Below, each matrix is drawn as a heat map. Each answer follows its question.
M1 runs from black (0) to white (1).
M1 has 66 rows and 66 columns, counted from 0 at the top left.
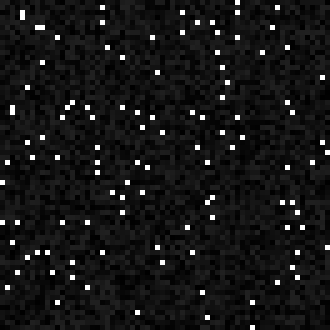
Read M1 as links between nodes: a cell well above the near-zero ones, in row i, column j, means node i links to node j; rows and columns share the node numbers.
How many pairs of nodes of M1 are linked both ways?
2
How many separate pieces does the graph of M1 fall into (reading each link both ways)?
3
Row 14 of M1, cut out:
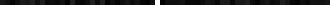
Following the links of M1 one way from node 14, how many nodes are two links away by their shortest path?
2
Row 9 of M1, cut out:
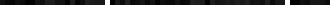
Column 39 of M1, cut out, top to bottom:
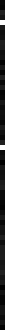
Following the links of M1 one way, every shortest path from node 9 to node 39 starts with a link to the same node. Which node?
node 21
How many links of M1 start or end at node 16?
1
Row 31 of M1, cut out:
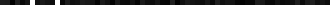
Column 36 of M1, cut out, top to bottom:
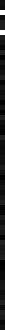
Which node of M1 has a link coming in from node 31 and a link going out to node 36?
node 6
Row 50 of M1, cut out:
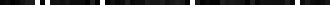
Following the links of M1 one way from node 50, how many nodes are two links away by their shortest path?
8
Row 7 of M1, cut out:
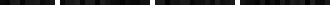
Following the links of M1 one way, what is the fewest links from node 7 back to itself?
4
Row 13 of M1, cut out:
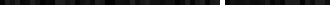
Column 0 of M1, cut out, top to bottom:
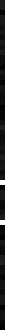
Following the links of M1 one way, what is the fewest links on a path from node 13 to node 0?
2
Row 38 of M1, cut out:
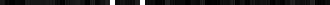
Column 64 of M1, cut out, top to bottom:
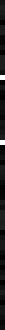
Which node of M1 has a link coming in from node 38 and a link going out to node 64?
node 28
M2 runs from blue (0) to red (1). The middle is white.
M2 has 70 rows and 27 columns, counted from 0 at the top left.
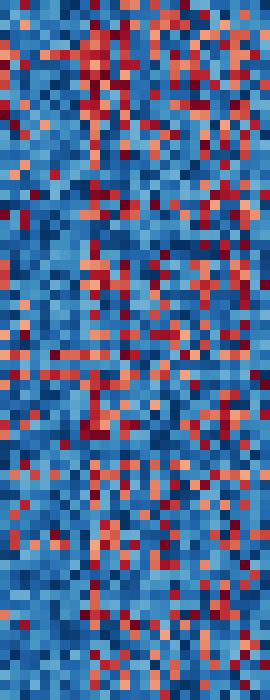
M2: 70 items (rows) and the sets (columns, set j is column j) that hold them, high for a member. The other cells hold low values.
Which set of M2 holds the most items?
9
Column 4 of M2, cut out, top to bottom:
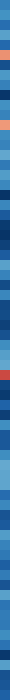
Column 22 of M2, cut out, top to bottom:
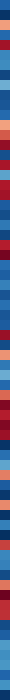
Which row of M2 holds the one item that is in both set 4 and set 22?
12
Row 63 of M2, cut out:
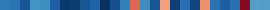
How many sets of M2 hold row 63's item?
4
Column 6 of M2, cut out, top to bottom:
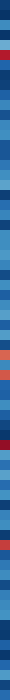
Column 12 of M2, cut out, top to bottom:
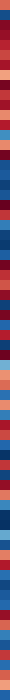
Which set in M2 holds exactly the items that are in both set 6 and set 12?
7
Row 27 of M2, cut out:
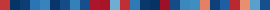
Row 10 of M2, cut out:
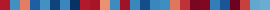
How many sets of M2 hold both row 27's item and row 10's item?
7
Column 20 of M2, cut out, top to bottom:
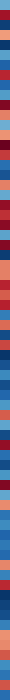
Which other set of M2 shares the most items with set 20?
24
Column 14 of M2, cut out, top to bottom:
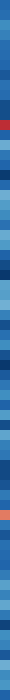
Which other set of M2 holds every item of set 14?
1
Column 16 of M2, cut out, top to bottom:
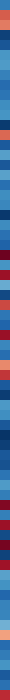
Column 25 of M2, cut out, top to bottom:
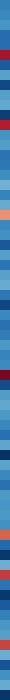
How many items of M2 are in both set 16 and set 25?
1
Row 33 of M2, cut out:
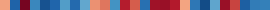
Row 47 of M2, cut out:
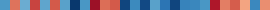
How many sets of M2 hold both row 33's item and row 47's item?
4
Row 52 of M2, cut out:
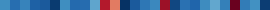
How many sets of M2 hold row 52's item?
4
